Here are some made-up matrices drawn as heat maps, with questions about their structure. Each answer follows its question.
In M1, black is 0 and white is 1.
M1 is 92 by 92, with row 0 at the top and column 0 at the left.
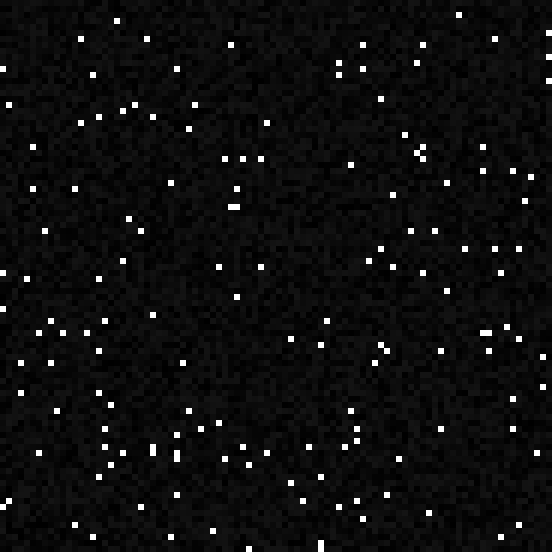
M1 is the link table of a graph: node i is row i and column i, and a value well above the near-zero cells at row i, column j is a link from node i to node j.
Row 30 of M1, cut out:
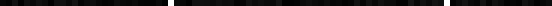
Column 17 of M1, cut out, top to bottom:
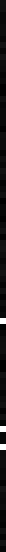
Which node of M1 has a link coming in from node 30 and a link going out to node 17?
node 74
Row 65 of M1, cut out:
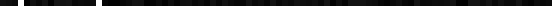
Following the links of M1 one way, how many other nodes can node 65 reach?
6
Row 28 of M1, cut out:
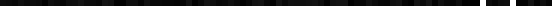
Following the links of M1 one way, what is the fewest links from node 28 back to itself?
8
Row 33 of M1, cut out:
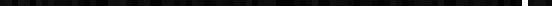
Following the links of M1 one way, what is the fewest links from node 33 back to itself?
8
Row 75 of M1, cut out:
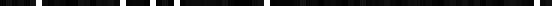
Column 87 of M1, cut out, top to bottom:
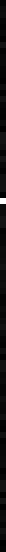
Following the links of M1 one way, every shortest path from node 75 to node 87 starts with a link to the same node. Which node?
node 89
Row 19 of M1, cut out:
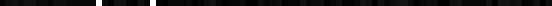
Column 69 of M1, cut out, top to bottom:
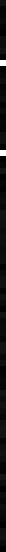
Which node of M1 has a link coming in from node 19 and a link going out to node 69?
node 25
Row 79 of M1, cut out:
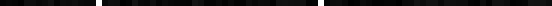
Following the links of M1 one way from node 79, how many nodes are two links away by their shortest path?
4
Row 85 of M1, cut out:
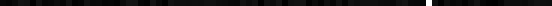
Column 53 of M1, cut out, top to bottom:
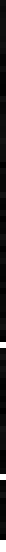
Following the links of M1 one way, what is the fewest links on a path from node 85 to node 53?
4
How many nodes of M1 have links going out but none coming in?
12
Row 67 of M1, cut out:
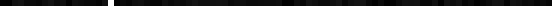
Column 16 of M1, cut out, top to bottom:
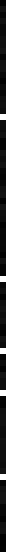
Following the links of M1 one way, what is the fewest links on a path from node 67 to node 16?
5
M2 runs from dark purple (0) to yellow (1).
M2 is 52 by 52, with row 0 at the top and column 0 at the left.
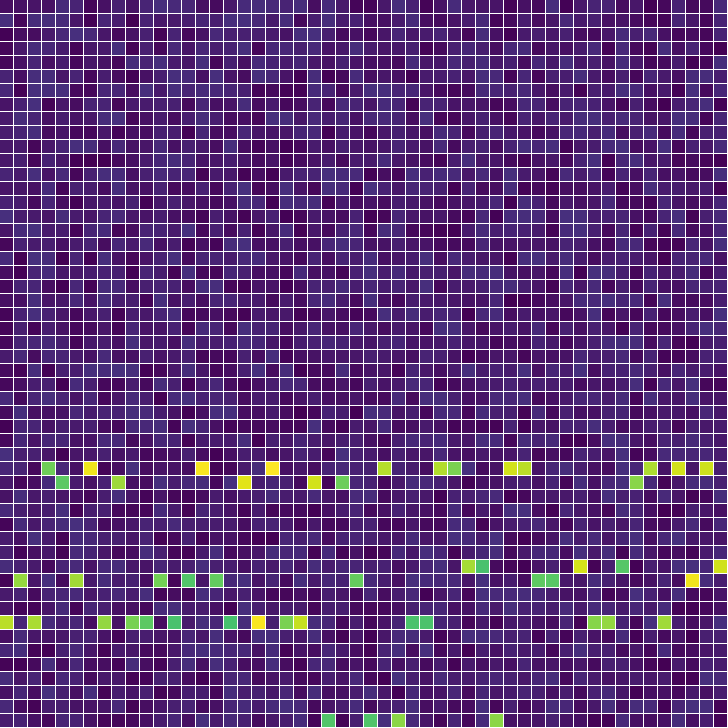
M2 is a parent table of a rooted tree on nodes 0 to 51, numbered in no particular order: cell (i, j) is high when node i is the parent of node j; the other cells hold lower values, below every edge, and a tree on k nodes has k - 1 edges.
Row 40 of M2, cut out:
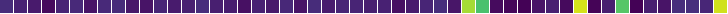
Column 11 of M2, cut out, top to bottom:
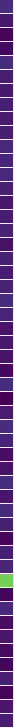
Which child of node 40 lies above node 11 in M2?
41
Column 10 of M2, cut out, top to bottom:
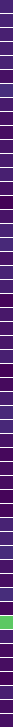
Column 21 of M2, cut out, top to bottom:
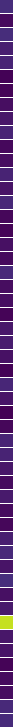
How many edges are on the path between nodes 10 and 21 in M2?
2
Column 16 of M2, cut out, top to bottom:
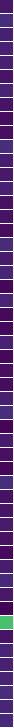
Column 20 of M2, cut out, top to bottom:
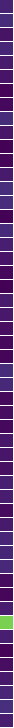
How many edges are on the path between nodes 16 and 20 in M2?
2
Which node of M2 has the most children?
44
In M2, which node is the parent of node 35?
51
